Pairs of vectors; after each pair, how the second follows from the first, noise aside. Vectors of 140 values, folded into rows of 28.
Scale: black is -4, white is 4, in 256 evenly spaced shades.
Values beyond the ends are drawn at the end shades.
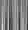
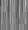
reversed, shrunk.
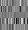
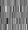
reversed, partly zeroed.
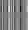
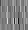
reversed, negated, partly zeroed.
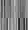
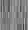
reversed, shrunk.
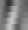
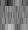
partly zeroed.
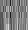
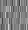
partly zeroed.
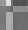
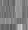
reversed, shrunk.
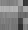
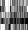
reversed, negated, scaled up.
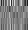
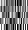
reversed, negated, scaled up.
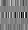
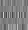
reversed, shrunk.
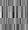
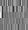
partly zeroed.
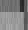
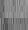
reversed, shrunk.
